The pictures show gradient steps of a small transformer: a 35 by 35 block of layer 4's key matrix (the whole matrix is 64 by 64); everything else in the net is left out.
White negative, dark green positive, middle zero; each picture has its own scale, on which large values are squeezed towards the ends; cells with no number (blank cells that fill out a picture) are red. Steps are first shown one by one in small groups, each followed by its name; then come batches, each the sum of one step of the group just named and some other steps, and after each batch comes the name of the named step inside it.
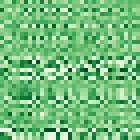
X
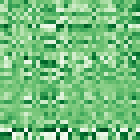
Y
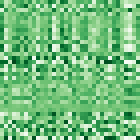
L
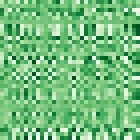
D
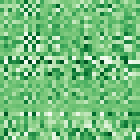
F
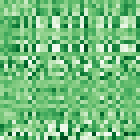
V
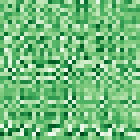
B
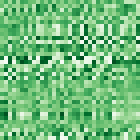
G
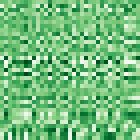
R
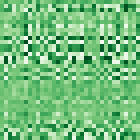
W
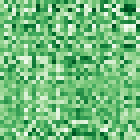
W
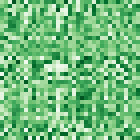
D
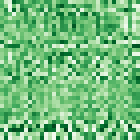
R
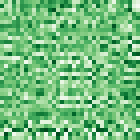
Y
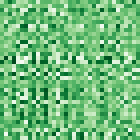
W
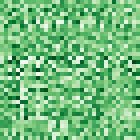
V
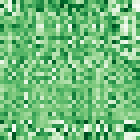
G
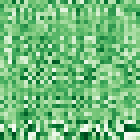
B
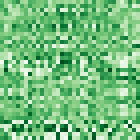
X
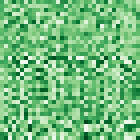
L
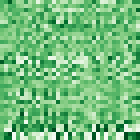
Y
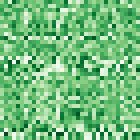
X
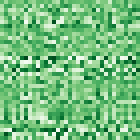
Y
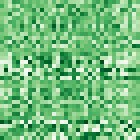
F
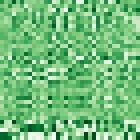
X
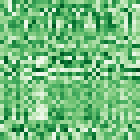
X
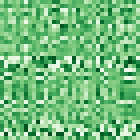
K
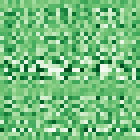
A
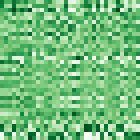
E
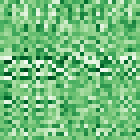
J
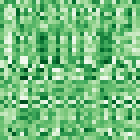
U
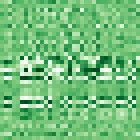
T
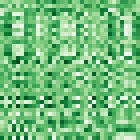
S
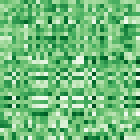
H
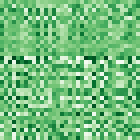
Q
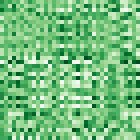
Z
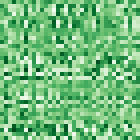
T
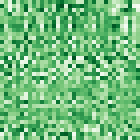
Q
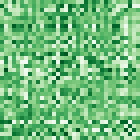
Z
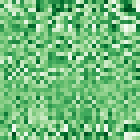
S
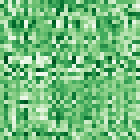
U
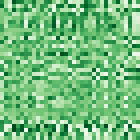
E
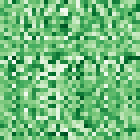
Z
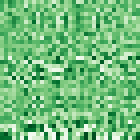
A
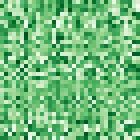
S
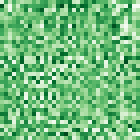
Z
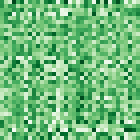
E
